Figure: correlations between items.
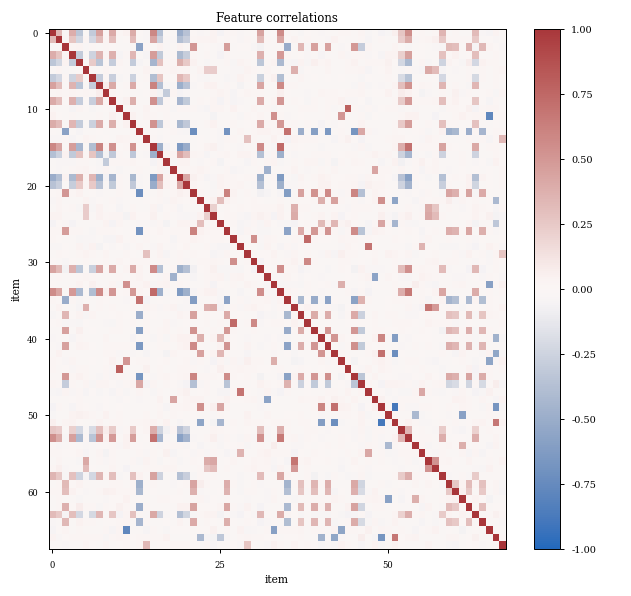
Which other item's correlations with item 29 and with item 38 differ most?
27
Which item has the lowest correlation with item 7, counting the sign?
19
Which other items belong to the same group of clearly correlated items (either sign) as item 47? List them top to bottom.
28, 55
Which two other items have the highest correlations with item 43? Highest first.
11, 33
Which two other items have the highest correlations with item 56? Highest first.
36, 57
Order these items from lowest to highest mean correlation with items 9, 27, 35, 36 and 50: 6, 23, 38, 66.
6, 66, 23, 38
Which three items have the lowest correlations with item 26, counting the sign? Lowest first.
13, 35, 46
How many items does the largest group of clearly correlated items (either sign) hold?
18
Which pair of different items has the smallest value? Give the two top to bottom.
49, 51
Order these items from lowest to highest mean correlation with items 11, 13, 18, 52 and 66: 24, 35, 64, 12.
64, 24, 12, 35
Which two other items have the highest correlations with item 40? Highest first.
49, 42
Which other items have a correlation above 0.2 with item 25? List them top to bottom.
22, 40, 42, 49
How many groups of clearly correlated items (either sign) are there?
12
